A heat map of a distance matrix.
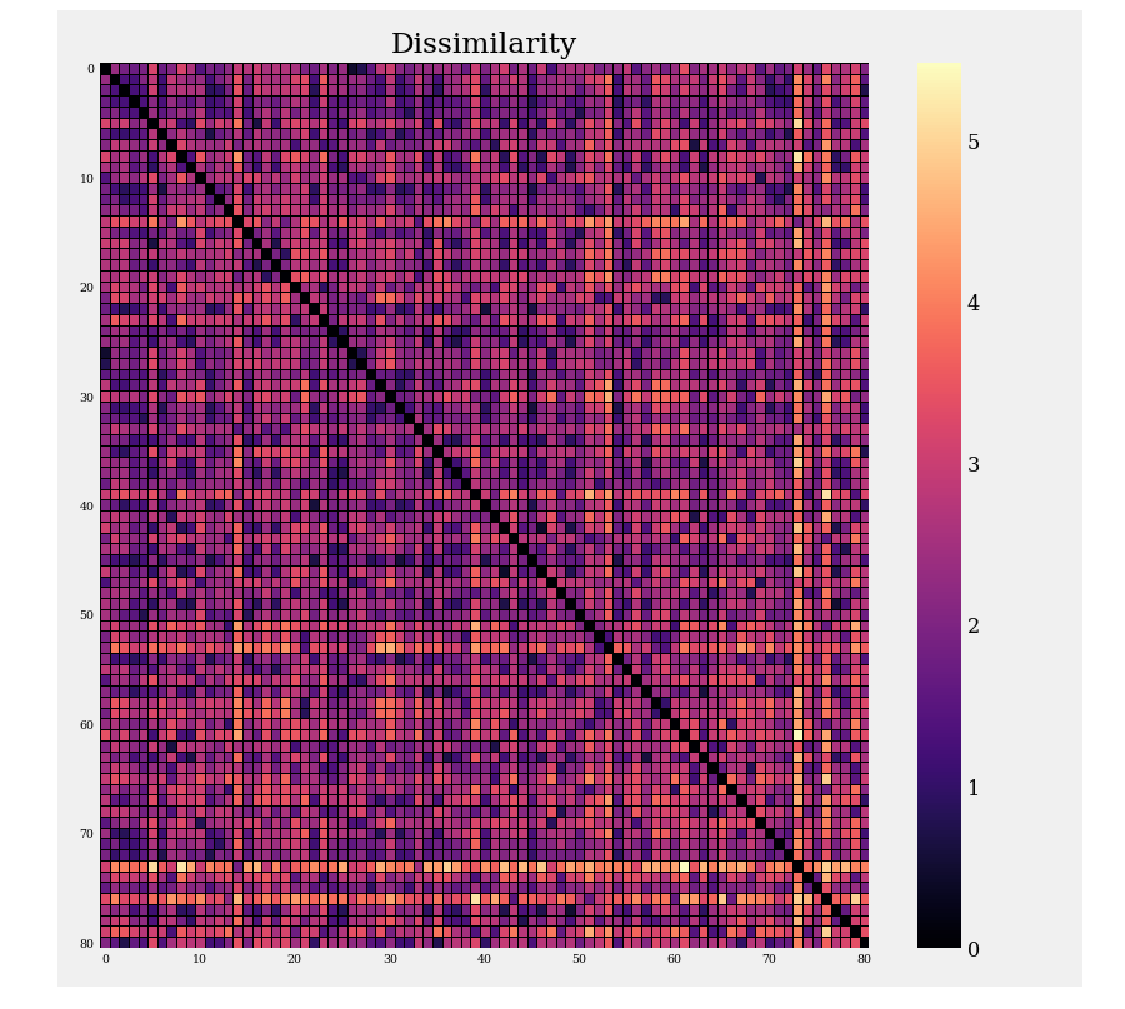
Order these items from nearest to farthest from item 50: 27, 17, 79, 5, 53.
5, 17, 27, 79, 53
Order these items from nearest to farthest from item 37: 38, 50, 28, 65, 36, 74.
36, 38, 28, 50, 65, 74
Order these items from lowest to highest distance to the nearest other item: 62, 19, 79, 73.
62, 19, 79, 73
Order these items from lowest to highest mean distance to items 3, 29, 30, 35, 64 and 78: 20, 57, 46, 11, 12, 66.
11, 57, 12, 46, 20, 66
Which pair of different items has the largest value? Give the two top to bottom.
61, 73
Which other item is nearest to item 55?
18
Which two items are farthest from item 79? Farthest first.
76, 51
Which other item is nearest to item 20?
23
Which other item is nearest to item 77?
49
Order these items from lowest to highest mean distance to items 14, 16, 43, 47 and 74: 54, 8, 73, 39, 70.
54, 39, 70, 8, 73
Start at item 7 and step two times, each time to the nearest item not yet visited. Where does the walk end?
41
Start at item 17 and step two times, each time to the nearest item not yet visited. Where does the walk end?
33
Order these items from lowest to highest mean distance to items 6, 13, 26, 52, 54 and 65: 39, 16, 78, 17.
78, 16, 17, 39
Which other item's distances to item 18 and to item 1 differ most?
16
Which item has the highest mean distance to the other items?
73
